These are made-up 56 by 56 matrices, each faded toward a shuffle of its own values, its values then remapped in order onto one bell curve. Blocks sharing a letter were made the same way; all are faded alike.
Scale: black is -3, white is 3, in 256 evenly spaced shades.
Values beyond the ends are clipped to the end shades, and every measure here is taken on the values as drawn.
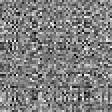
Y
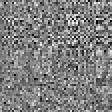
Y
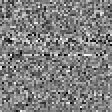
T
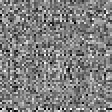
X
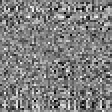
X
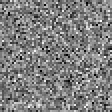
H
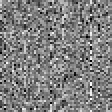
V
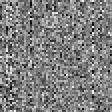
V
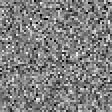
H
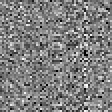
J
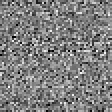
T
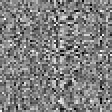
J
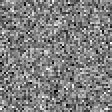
H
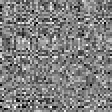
Y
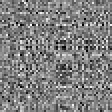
Y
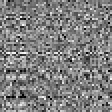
X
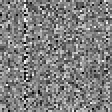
V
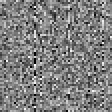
V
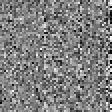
V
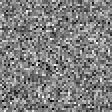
H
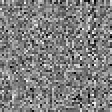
J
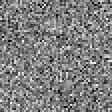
H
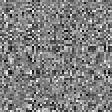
Y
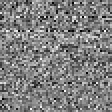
T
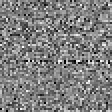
T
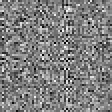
J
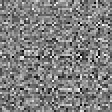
X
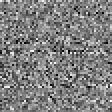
T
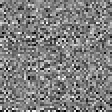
X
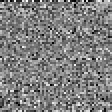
T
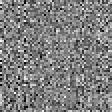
J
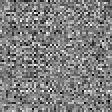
Y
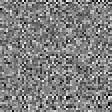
X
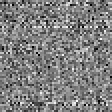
T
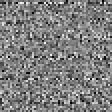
T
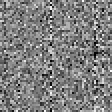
V
